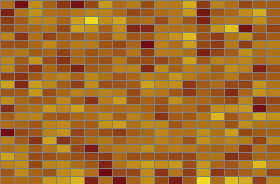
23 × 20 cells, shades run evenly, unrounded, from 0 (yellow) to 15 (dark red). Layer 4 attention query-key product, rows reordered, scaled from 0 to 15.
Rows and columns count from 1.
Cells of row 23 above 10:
5
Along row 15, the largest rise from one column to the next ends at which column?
17
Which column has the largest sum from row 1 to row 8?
15
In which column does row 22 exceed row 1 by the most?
8
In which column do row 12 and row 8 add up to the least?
3
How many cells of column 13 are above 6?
18
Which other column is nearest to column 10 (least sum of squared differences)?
20
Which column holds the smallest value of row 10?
13
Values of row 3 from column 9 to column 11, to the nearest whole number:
4 8 8
